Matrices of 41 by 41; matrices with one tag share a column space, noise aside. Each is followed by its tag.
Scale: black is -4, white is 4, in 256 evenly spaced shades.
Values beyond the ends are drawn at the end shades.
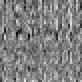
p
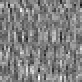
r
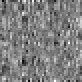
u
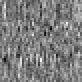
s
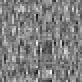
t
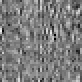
p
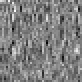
t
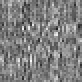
s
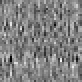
s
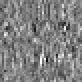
s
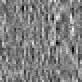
t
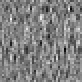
t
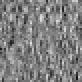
t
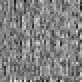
u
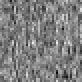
t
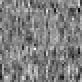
r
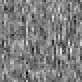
t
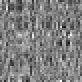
u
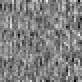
u
